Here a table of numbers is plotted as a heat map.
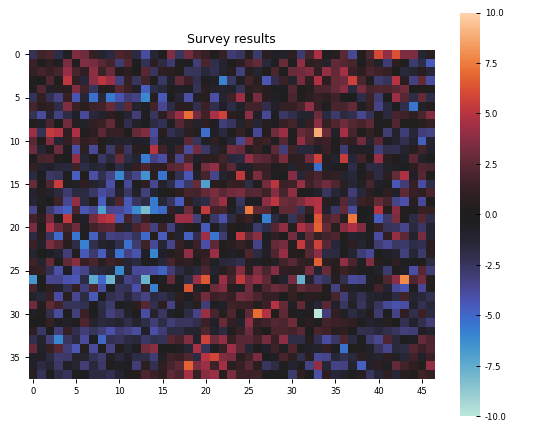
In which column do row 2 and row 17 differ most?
4
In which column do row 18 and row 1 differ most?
8
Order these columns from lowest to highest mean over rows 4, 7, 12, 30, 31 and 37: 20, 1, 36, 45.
1, 45, 36, 20
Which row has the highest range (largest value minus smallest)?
30
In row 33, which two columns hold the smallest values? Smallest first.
3, 8
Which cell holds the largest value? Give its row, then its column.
9, 33
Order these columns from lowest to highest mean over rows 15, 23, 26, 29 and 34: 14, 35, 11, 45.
11, 14, 45, 35
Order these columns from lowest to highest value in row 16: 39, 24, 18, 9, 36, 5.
9, 5, 36, 39, 18, 24
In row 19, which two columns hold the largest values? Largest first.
37, 33
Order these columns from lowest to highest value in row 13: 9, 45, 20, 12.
9, 12, 45, 20
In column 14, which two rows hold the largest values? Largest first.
11, 34
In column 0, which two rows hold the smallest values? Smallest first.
26, 18
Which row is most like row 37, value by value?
13
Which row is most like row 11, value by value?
34
